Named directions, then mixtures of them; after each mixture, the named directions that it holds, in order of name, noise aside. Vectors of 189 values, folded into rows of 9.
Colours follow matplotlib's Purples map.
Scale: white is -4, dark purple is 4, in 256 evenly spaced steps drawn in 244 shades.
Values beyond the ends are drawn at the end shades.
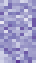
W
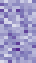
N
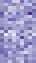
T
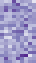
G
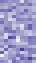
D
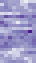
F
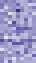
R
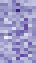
G, N, R.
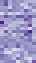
F, W.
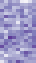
F, N, W.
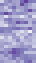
F.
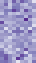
G, W.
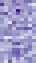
F, N, R.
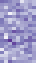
D, F, R.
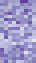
F, R, W.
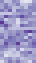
F, N.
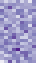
N, W.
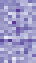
R.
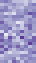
D, F, T.
